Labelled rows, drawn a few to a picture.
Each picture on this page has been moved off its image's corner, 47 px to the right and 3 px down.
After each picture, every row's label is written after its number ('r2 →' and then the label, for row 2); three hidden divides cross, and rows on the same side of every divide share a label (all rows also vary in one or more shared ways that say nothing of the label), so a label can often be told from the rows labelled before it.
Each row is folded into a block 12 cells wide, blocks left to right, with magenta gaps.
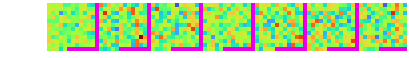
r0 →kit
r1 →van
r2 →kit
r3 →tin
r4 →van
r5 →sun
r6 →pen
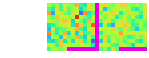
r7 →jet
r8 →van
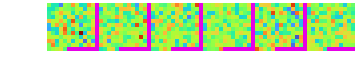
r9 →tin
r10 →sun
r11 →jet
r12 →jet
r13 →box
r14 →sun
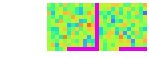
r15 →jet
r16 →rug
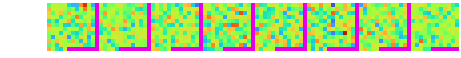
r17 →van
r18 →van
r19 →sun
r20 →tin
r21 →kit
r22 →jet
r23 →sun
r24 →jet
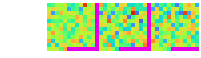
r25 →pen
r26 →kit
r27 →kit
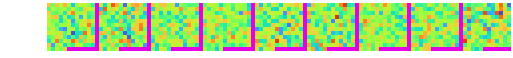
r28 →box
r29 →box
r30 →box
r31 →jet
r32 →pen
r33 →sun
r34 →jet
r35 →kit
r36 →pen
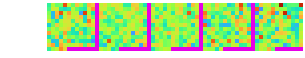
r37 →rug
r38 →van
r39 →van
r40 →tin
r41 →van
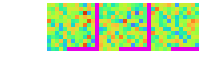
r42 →van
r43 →kit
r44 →box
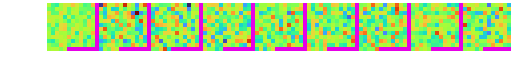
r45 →jet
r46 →rug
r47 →sun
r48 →box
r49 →kit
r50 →jet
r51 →pen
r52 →kit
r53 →kit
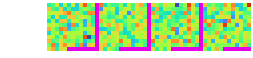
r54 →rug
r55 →jet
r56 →pen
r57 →kit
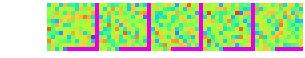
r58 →rug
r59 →box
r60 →pen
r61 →box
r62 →van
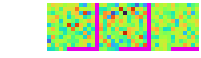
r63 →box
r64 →kit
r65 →sun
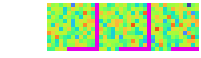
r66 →sun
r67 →box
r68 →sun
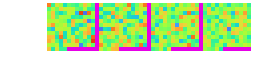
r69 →jet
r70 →kit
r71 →tin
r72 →rug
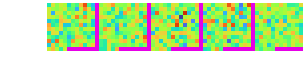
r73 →pen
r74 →tin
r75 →rug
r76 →box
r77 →van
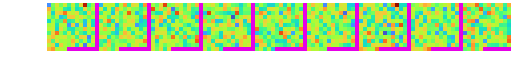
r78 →rug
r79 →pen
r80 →tin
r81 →rug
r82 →pen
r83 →box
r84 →sun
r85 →sun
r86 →van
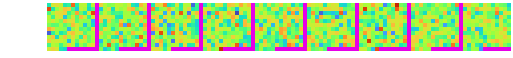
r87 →van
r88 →tin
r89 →sun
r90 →kit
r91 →pen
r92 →kit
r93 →pen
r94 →kit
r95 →box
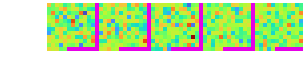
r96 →tin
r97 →rug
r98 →sun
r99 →box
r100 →jet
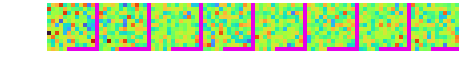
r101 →rug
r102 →tin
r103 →jet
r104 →rug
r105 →jet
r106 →box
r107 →van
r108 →jet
